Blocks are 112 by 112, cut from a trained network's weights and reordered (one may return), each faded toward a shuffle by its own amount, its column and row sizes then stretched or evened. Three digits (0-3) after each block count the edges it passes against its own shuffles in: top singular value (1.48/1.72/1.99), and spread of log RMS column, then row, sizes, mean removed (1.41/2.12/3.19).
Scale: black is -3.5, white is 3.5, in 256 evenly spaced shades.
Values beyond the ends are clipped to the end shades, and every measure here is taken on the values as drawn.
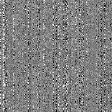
2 3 1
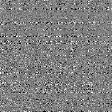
1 2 3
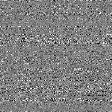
1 1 3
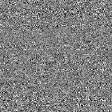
1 1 3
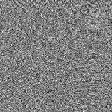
2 0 0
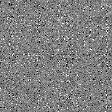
0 2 1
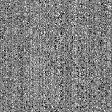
2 1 0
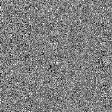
1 2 0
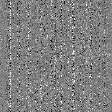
0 3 0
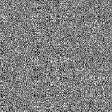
3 2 1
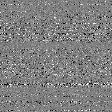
0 0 3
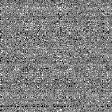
2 2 1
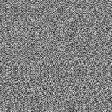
3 0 1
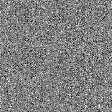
1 1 0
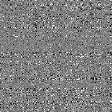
2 2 3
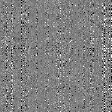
1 3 1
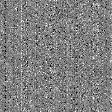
1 2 0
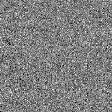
1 1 0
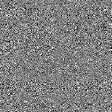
2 2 2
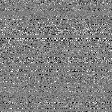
1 0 3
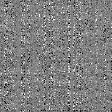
1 3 0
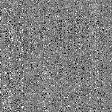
0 2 1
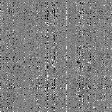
2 3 2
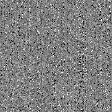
0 2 0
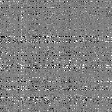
1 2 3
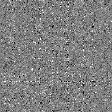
0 2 1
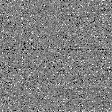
0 1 1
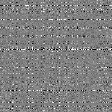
3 2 3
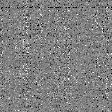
0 2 1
